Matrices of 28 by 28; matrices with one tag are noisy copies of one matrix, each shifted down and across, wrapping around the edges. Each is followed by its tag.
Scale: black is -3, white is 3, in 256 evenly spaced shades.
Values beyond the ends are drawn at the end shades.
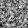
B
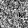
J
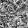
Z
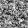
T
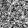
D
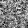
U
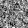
J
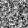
U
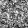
T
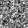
B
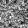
Z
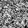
B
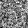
U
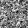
B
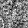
U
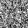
J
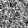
J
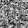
T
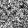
Z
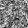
U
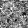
Z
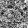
Z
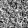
J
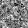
Z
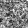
Z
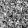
J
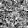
Z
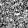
U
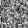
J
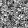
D
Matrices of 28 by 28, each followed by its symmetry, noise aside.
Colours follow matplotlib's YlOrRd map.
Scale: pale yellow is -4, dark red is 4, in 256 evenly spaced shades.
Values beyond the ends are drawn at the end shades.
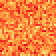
same after a half turn.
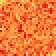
symmetric across the other diagonal.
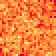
symmetric across the other diagonal.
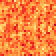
mirrored top to bottom.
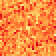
same after a half turn.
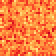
antisymmetric.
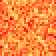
same after a half turn.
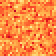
same after a half turn.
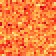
symmetric.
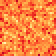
same after a half turn.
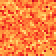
same after a half turn.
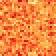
mirrored top to bottom.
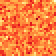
symmetric across the other diagonal.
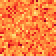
symmetric.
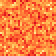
same after a half turn.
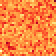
symmetric across the other diagonal.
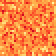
same after a half turn.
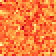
mirrored top to bottom.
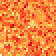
symmetric across the other diagonal.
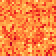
symmetric.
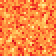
same after a half turn.
